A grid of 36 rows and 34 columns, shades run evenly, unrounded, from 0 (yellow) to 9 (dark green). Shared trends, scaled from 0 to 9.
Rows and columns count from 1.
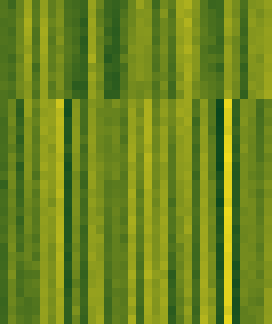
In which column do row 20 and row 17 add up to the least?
29
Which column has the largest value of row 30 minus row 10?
30
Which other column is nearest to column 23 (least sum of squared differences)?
4
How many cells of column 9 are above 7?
25
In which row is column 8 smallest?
12
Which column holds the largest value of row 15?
28
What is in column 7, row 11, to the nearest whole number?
6
